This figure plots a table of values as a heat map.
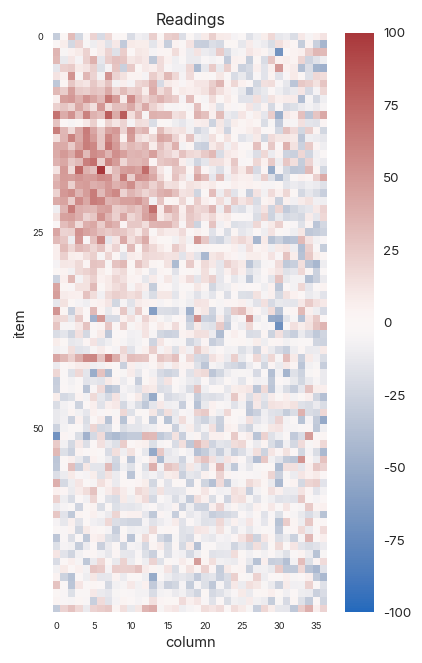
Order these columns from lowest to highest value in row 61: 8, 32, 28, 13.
13, 28, 32, 8
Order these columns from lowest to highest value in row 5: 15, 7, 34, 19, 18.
34, 19, 18, 15, 7
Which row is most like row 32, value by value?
11
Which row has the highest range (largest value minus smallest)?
17
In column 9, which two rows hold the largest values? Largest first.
10, 18
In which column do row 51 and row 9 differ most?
0
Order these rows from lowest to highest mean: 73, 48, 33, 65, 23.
65, 48, 33, 73, 23
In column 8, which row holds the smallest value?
51
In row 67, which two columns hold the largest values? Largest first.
19, 33
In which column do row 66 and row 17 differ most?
6
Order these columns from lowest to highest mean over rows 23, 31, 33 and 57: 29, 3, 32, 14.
29, 32, 14, 3
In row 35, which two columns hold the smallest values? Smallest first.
13, 18
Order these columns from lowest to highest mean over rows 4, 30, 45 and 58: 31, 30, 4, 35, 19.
35, 31, 19, 4, 30
